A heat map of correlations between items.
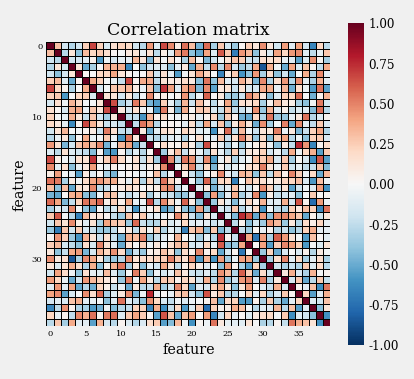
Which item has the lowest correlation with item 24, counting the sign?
4
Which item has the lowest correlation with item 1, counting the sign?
26
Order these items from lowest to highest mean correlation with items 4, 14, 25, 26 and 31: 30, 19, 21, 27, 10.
27, 30, 19, 21, 10
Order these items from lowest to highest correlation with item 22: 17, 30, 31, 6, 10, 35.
31, 10, 17, 30, 6, 35
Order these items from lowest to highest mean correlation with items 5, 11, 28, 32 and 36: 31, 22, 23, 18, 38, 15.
31, 23, 15, 38, 18, 22
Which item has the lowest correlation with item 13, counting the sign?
10
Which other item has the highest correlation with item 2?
37
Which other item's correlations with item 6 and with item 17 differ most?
15
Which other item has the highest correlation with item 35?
14
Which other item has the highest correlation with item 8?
9
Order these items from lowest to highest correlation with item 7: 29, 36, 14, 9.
36, 9, 29, 14
